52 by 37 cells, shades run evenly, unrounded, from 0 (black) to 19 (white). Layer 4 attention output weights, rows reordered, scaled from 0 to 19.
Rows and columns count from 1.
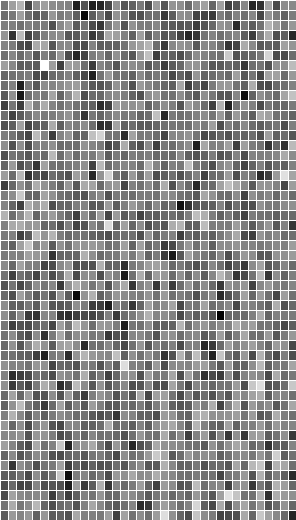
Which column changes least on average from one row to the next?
1
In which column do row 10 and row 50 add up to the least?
31
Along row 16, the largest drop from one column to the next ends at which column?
8
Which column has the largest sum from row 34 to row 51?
33
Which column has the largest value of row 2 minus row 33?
16
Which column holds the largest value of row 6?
34
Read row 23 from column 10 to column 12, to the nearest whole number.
5 6 10
